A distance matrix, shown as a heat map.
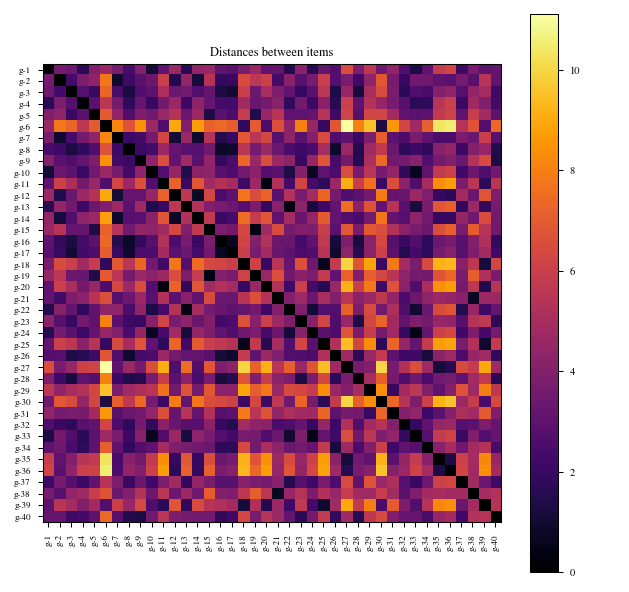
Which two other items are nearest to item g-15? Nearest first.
g-19, g-5
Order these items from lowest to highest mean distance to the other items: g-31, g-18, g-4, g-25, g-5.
g-4, g-5, g-31, g-25, g-18
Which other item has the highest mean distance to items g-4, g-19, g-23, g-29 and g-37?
g-6
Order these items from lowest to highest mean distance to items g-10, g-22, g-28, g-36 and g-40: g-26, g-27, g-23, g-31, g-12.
g-26, g-23, g-12, g-31, g-27
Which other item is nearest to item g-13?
g-22
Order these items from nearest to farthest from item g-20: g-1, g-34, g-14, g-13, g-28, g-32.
g-13, g-1, g-32, g-34, g-28, g-14
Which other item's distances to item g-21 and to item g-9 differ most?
g-38
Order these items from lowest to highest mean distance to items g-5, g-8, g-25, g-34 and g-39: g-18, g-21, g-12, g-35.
g-18, g-21, g-12, g-35
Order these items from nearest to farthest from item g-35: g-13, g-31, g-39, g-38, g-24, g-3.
g-31, g-3, g-38, g-24, g-13, g-39
